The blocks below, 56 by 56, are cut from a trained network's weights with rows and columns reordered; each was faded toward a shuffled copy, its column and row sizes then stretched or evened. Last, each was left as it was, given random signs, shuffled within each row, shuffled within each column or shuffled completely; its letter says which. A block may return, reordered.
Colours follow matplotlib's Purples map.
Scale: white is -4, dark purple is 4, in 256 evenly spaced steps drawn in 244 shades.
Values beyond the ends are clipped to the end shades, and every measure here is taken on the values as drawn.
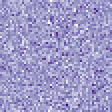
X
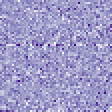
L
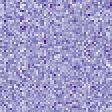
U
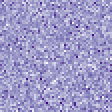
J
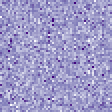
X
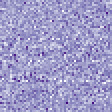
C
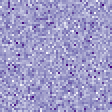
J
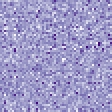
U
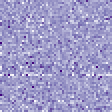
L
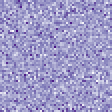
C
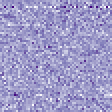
C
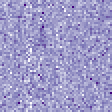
X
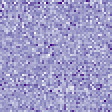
C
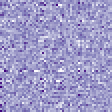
U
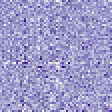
U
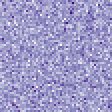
J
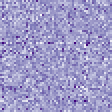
L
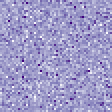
X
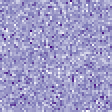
J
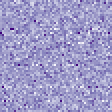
C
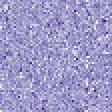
X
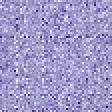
U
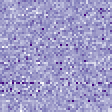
C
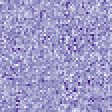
X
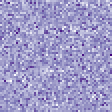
C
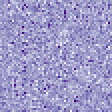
X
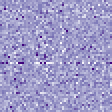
L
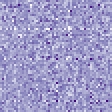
L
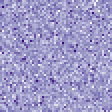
J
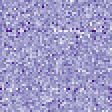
C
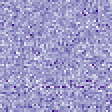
C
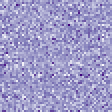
L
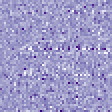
U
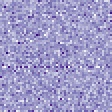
C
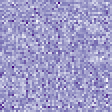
U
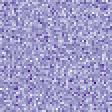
C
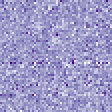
L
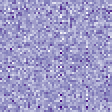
L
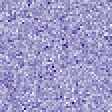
J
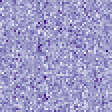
X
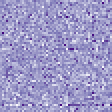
L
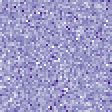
J
